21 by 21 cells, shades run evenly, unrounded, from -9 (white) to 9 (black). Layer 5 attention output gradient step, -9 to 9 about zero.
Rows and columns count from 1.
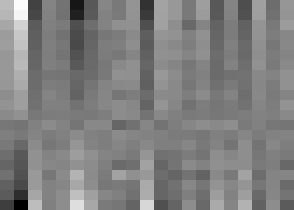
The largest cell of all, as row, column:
21, 2
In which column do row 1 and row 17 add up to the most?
6
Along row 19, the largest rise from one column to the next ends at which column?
12
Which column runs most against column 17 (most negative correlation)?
9
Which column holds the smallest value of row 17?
11
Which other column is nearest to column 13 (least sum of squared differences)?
19
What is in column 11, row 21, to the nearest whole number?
-6
